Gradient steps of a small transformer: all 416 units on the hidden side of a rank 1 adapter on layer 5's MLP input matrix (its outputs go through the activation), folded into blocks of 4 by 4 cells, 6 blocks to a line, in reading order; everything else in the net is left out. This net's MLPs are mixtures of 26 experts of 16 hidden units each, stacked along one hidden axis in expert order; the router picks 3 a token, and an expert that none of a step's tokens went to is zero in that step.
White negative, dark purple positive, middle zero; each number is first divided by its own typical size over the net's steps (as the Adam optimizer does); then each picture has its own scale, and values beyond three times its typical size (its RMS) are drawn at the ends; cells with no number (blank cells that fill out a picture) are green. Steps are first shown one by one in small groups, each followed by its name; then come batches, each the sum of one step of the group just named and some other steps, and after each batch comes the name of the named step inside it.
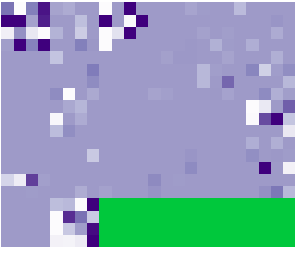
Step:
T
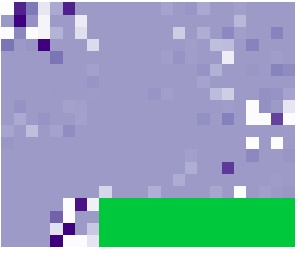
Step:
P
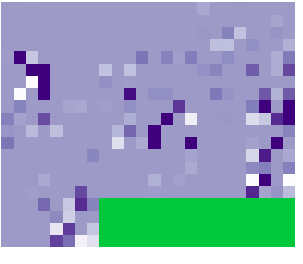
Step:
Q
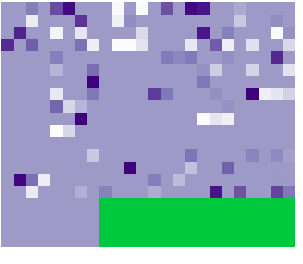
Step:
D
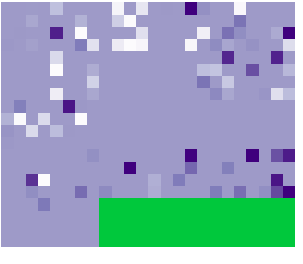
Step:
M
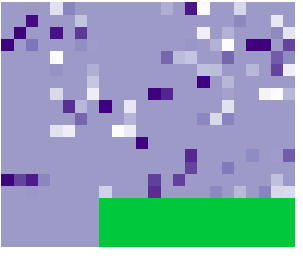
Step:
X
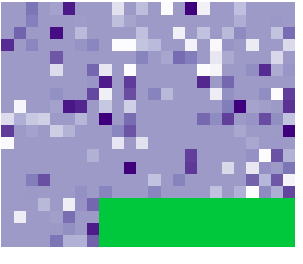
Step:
M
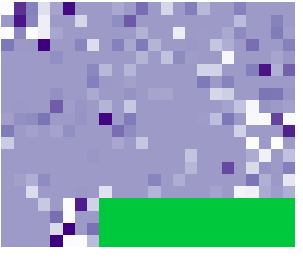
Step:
P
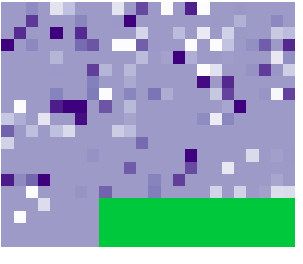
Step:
X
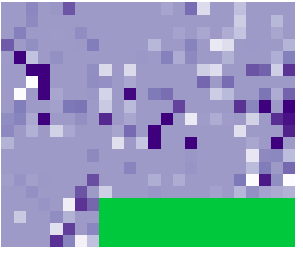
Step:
Q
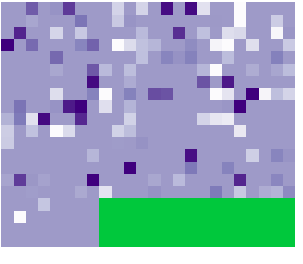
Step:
D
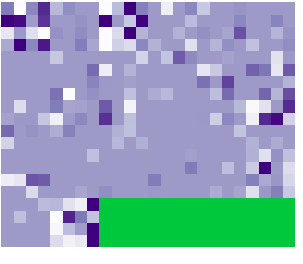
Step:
T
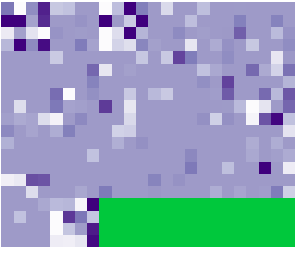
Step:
T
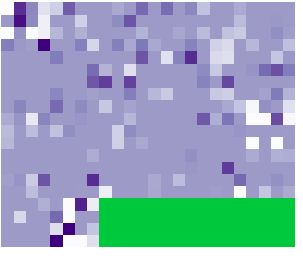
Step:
P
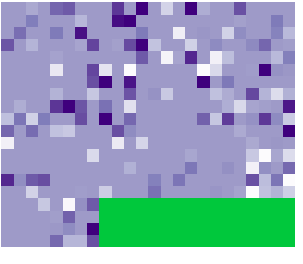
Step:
X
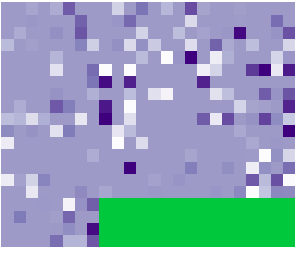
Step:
M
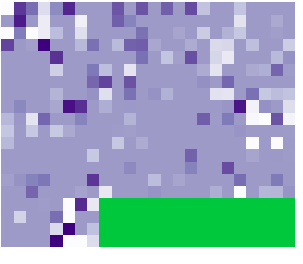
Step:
P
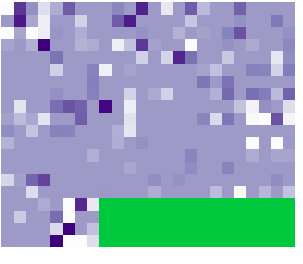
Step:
P
